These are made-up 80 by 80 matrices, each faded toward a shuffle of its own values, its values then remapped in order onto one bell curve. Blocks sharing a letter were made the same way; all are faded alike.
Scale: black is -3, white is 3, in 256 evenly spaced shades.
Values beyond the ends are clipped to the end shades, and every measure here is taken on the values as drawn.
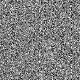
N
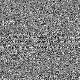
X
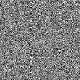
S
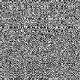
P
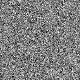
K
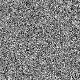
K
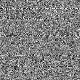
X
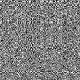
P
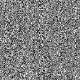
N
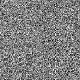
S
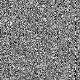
N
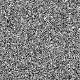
K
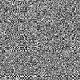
P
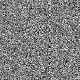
S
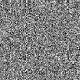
S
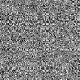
P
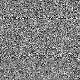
X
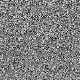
X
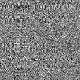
P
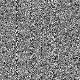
N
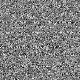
X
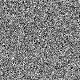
K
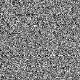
X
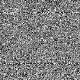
X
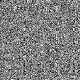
S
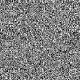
S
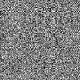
P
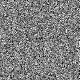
K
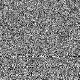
X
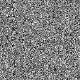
N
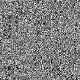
S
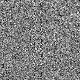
N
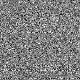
X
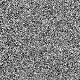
K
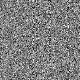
N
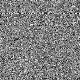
X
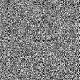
S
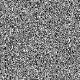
N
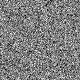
K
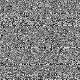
X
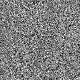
K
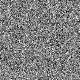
K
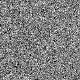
K
